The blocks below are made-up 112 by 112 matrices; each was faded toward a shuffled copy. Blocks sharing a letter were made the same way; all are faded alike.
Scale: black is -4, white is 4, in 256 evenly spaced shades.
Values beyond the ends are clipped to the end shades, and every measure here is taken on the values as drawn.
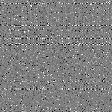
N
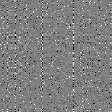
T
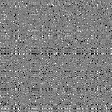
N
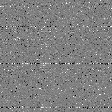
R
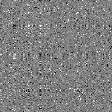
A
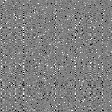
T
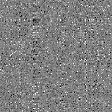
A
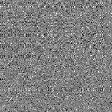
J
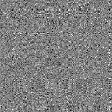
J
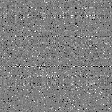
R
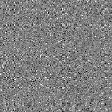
J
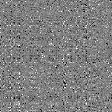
A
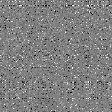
R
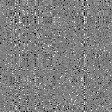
T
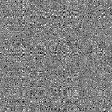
J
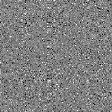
A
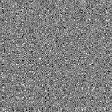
J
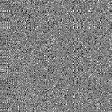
J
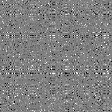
N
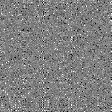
A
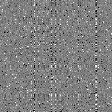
T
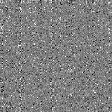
A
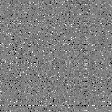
R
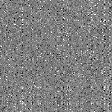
A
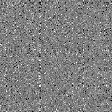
A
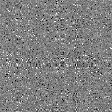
A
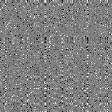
T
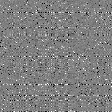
N
